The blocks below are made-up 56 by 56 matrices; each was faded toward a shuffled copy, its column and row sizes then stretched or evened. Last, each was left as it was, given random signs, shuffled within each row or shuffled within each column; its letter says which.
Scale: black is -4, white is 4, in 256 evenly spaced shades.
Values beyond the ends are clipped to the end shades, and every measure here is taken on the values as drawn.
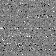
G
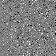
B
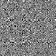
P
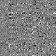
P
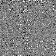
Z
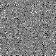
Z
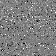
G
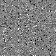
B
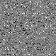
G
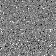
G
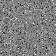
B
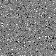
G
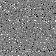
G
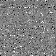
G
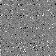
Z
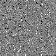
B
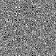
P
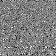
G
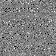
G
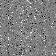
B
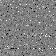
G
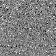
G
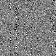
B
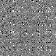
P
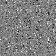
B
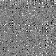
P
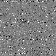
G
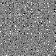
Z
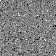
G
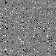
Z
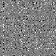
P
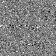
G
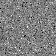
G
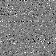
G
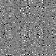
P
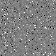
B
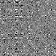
P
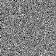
B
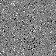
B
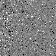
B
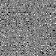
P
